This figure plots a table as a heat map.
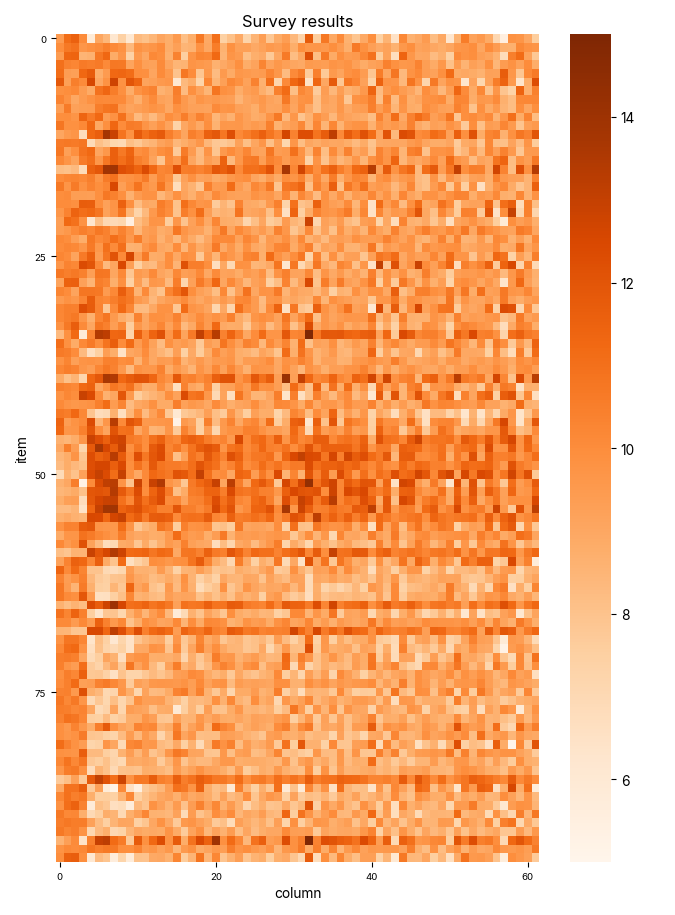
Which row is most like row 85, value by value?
49
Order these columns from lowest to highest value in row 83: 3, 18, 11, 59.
18, 11, 59, 3
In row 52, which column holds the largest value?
7
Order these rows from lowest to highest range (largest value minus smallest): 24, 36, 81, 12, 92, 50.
24, 12, 36, 50, 81, 92
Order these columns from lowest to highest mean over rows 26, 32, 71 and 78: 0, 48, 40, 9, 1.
9, 48, 40, 0, 1
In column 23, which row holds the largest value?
46
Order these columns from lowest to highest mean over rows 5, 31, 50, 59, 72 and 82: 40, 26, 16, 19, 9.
40, 26, 19, 16, 9
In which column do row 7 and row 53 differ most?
35
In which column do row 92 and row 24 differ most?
32
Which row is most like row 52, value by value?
48
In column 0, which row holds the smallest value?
50
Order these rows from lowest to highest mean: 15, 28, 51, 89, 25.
89, 28, 25, 51, 15
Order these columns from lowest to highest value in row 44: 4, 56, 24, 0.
24, 56, 0, 4
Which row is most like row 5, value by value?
44
